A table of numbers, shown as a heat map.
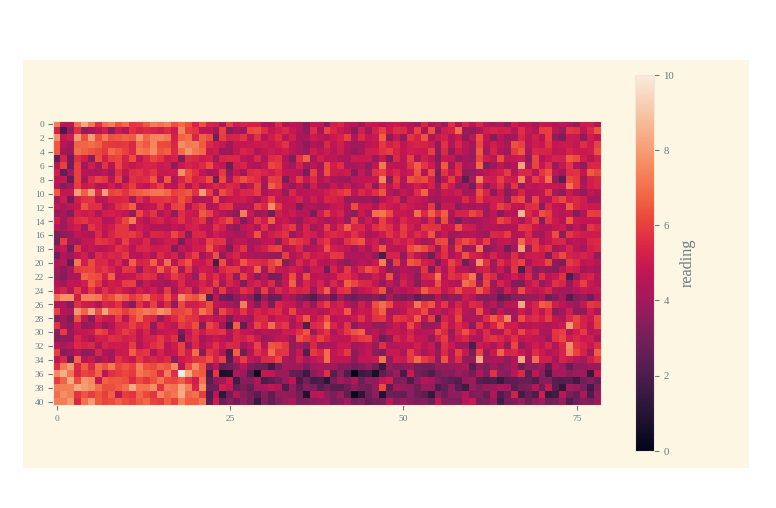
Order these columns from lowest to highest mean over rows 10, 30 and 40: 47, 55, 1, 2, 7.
47, 55, 2, 1, 7
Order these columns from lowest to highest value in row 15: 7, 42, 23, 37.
37, 7, 23, 42
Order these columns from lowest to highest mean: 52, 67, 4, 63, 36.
36, 63, 52, 67, 4
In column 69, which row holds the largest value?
34
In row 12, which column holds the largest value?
31
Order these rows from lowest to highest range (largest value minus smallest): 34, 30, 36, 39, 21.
30, 21, 34, 39, 36
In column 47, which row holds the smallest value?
39
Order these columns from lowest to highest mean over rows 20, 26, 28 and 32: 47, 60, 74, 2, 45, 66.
2, 60, 45, 66, 74, 47
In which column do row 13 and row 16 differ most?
67
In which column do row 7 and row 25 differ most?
1
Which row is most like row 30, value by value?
17
